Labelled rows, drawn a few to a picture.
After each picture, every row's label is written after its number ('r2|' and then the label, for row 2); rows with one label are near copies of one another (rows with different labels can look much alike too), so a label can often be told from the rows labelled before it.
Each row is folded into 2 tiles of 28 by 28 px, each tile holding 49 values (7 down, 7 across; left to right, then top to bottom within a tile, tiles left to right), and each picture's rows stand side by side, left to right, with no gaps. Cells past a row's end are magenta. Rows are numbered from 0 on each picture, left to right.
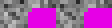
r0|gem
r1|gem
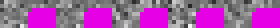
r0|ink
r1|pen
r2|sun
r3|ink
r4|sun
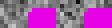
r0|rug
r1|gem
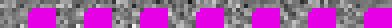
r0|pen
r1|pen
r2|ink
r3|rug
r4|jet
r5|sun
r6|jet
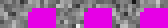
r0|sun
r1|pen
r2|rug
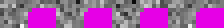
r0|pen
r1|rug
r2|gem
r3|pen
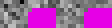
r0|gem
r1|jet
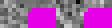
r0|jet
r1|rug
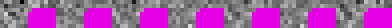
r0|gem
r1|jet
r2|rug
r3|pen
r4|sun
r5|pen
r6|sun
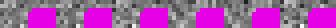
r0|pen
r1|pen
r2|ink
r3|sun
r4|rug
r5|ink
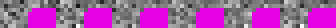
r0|gem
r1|ink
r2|ink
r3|jet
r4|pen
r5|ink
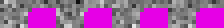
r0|ink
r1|rug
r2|pen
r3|ink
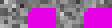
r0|jet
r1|gem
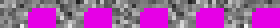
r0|pen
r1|sun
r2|jet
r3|sun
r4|ink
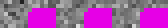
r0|gem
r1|pen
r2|pen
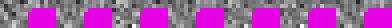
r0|sun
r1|rug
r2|ink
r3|rug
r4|ink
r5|pen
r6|rug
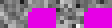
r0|rug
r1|ink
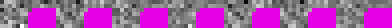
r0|ink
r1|rug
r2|jet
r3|pen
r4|gem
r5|rug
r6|jet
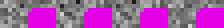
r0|jet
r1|gem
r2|gem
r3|pen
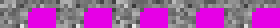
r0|pen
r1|ink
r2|ink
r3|jet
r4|pen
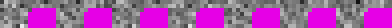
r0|ink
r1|gem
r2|ink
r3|pen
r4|jet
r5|rug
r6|rug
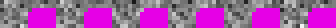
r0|ink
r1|jet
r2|rug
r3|gem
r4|gem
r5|ink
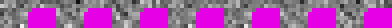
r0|pen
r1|rug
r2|sun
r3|pen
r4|pen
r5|rug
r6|gem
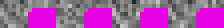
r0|rug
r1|jet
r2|rug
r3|sun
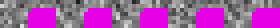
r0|pen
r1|rug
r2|sun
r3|jet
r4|sun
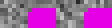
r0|jet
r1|sun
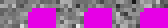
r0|pen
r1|ink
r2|gem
